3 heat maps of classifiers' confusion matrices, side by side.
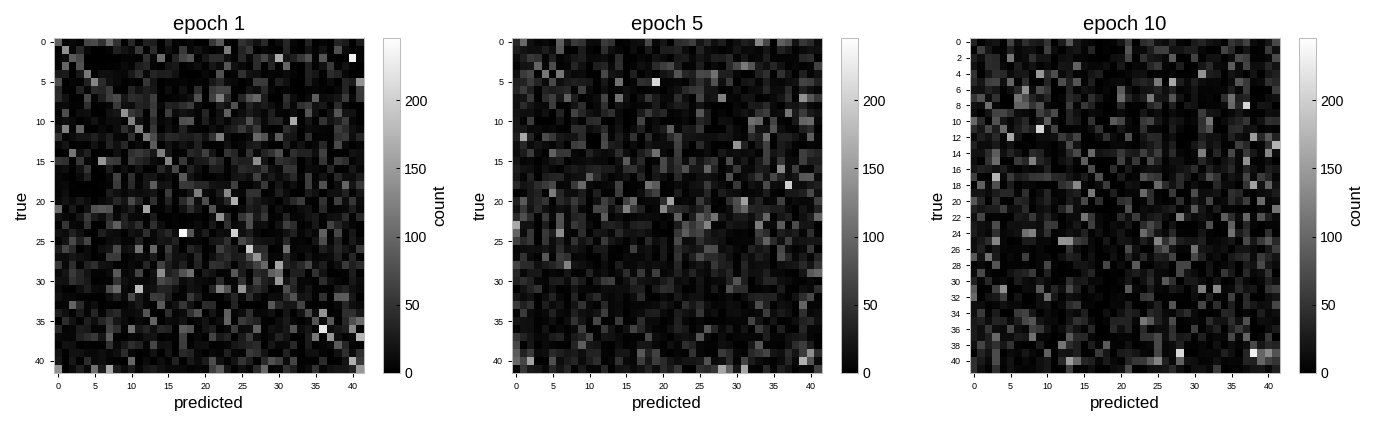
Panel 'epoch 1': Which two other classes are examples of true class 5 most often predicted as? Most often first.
41, 0
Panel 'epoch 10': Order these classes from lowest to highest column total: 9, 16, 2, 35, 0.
16, 2, 9, 0, 35
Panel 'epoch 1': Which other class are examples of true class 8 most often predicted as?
24
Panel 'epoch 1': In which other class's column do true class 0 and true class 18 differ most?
7
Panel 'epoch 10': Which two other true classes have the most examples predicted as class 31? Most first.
4, 14
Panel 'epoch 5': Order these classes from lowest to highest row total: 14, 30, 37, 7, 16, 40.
37, 30, 14, 16, 7, 40
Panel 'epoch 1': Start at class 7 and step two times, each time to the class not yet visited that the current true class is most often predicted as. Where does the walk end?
26
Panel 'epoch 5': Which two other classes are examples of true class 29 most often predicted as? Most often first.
41, 40
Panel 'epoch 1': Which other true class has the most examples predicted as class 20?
14
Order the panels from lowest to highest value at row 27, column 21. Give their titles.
epoch 5, epoch 1, epoch 10
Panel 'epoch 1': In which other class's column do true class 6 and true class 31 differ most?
11
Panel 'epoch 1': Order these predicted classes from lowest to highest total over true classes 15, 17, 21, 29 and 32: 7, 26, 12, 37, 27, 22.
37, 22, 26, 7, 12, 27
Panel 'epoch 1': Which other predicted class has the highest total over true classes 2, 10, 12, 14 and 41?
30
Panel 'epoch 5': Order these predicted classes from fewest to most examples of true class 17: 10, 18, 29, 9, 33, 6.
18, 9, 6, 33, 29, 10
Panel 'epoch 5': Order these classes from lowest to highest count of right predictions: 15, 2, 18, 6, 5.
6, 2, 5, 15, 18
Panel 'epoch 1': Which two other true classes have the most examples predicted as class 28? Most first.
41, 12
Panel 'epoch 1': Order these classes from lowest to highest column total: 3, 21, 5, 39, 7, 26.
5, 3, 21, 39, 7, 26
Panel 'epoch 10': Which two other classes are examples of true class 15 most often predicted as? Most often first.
37, 8
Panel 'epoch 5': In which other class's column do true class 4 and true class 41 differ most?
31
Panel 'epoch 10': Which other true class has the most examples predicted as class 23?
35
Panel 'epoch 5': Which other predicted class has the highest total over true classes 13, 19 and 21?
30
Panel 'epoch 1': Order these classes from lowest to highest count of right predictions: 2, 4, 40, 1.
2, 4, 1, 40
